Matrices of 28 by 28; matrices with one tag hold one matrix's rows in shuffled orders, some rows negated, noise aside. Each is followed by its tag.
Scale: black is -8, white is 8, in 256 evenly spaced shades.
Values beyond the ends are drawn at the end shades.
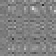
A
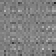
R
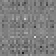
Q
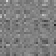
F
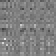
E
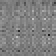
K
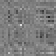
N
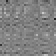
F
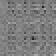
A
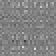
Q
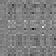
A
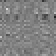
F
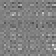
R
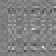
A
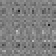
K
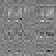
N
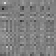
E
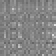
R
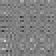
E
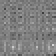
R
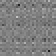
K
